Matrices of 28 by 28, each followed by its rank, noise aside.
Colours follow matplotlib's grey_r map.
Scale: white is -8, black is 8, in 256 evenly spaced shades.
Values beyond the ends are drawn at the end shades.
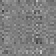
three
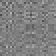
four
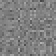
four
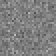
eight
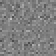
eight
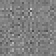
four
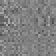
four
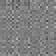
three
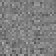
six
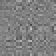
three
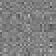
three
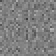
four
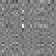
three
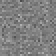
eight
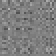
four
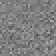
six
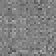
six
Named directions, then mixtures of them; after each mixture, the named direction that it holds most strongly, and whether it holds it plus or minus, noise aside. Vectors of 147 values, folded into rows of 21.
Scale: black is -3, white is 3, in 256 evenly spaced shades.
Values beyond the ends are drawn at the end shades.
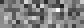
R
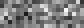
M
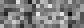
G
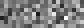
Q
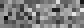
M, plus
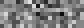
G, minus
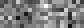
M, plus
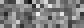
G, plus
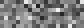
R, plus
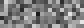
Q, plus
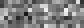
M, plus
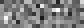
R, plus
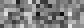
G, minus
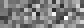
Q, plus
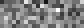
R, plus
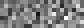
Q, plus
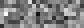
G, minus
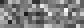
M, plus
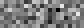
R, minus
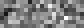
G, plus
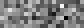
Q, minus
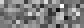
R, minus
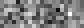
G, minus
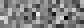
Q, minus
